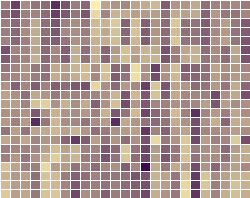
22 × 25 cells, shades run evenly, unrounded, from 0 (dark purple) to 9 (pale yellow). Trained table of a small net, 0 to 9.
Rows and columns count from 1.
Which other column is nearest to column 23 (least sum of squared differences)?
3
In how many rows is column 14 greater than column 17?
19
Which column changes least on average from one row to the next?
21
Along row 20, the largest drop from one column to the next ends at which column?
20
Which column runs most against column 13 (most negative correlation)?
23
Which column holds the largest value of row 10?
10
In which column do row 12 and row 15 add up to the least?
15
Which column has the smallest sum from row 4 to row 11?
25
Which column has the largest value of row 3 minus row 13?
12
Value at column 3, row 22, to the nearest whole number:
6
